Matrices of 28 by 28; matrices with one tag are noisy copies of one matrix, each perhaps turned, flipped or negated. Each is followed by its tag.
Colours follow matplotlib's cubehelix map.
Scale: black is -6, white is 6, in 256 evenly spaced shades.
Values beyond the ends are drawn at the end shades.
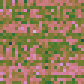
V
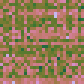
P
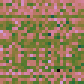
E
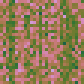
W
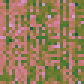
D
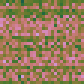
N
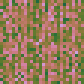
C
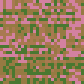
D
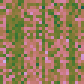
W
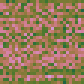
N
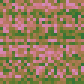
P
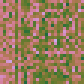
E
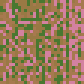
E
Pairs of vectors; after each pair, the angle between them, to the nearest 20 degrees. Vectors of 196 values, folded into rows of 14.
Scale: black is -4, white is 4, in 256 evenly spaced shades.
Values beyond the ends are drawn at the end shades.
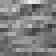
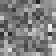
120 degrees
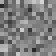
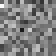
140 degrees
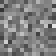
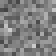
60 degrees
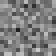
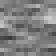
80 degrees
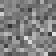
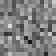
140 degrees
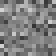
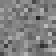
80 degrees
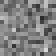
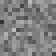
60 degrees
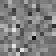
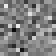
140 degrees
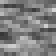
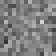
80 degrees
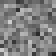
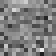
100 degrees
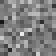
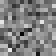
160 degrees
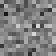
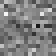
160 degrees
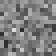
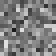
160 degrees
